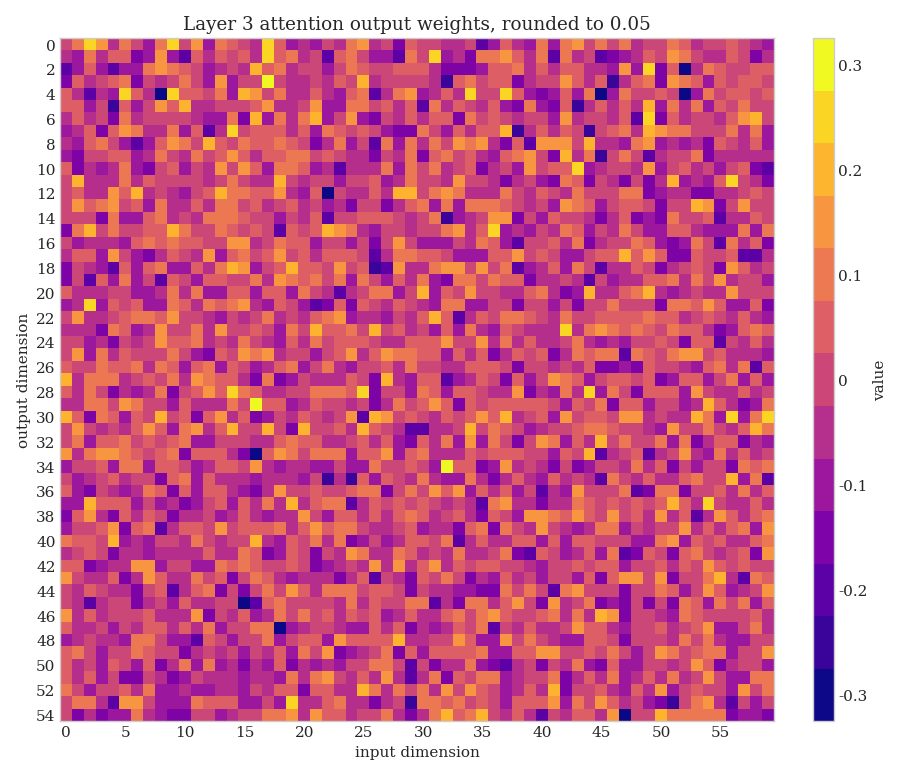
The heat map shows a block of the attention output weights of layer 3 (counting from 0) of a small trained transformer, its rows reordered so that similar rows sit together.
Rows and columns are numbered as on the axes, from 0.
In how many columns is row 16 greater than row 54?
25
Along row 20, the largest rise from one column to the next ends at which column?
44
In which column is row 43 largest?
55
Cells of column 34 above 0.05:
15
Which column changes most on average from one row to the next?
45
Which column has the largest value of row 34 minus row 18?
26
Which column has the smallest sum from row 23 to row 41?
33
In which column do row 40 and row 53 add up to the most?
19
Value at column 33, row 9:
0
